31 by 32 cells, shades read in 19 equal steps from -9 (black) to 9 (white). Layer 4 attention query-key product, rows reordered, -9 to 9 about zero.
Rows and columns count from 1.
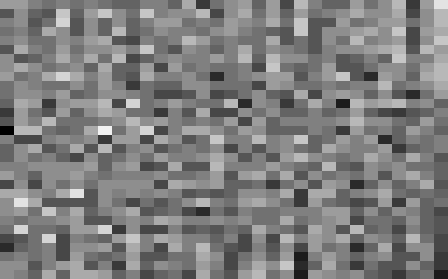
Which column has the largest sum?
2
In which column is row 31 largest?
19
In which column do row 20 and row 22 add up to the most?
6
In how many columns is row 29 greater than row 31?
13
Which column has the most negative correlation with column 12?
8
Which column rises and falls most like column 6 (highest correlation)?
24
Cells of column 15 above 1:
9
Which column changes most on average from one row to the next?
12
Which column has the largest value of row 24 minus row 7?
10
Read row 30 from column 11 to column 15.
-2 1 0 -1 2
